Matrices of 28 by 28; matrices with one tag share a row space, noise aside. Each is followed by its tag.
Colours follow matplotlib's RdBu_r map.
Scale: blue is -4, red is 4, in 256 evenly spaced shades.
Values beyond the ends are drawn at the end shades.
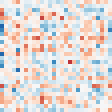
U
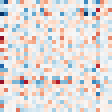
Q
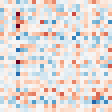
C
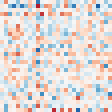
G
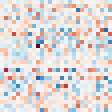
G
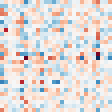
Q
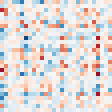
Q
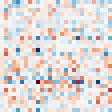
G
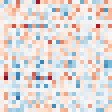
G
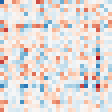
Q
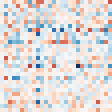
G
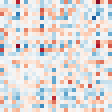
U
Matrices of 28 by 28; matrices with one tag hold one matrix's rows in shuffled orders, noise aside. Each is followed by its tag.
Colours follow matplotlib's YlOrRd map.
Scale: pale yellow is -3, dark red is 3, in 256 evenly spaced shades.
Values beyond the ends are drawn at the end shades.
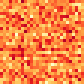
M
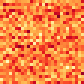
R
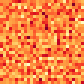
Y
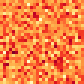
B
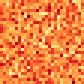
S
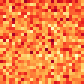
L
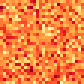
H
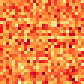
Y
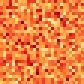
H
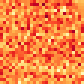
Y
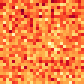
L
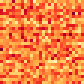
M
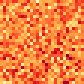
B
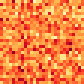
M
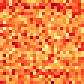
L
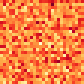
L
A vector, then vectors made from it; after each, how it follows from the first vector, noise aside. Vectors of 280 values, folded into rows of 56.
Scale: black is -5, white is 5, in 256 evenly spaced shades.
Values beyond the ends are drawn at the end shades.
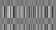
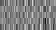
wrapped around, negated.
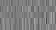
wrapped around, shrunk.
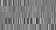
wrapped around, negated, partly zeroed.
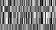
reversed, scaled up.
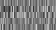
sign-scrambled.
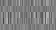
reversed, shrunk.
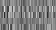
sign-scrambled.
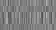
reversed, shrunk.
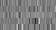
wrapped around, negated, partly zeroed.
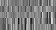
wrapped around, negated.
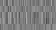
reversed, negated, shrunk.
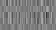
reversed, negated, shrunk.
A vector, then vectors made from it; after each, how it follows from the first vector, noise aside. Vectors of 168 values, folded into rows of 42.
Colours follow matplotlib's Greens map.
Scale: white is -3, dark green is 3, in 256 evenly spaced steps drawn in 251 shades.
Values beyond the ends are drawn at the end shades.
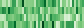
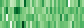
reversed, negated, partly zeroed.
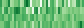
reversed, negated, partly zeroed.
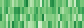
reversed, negated, shrunk.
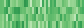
reversed, negated, shrunk.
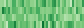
shrunk.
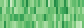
wrapped around, shrunk.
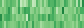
wrapped around, shrunk.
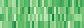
wrapped around, negated, shrunk.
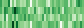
reversed, negated, partly zeroed.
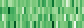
partly zeroed.
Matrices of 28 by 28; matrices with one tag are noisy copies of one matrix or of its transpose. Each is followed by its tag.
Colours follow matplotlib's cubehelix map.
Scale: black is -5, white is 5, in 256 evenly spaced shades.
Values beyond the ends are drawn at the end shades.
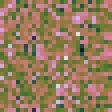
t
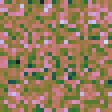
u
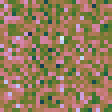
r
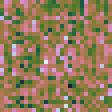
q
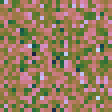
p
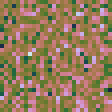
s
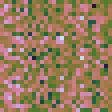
r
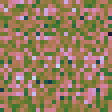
t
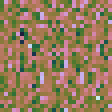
p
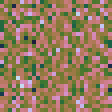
s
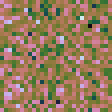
r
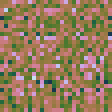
t
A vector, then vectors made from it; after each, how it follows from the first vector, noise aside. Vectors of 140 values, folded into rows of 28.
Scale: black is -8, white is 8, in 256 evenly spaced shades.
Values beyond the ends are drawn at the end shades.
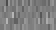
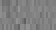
wrapped around, negated, shrunk.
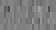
reversed, negated, partly zeroed.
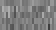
reversed.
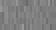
wrapped around, shrunk.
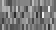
reversed, scaled up.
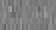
wrapped around, shrunk.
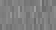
wrapped around, shrunk.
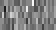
wrapped around, scaled up.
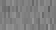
reversed, negated, shrunk.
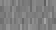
wrapped around, shrunk.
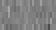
reversed, partly zeroed.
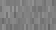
reversed, shrunk.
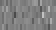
reversed, partly zeroed.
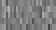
reversed.
